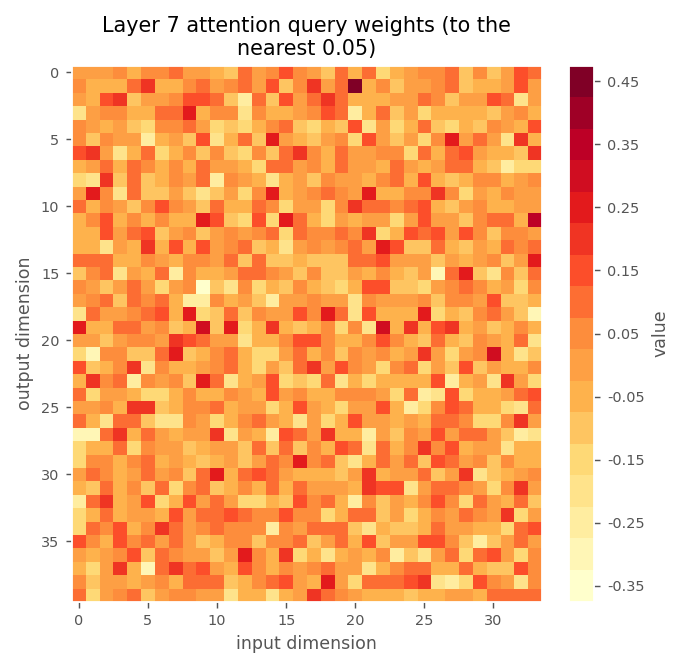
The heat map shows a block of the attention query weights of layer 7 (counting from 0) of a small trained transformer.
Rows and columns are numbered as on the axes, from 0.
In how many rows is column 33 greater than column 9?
19
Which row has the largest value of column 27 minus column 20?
5
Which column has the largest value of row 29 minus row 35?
29
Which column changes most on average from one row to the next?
14
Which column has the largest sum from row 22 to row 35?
26
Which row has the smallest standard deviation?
0
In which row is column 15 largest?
11
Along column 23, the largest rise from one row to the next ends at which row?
37
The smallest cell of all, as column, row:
9, 16
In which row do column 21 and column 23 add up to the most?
31
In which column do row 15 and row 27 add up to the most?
28
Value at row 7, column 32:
-0.15
